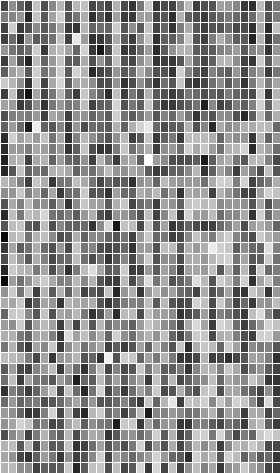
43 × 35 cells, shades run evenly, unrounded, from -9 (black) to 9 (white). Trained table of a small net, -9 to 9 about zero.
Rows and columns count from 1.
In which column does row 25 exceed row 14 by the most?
12
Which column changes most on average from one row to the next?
4
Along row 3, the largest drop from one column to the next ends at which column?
3
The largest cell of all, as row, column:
15, 19
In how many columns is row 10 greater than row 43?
15
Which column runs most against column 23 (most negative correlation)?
16
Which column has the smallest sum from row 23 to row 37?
23
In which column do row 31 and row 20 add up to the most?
33
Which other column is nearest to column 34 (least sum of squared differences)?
28
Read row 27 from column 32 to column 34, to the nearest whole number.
5 3 -5
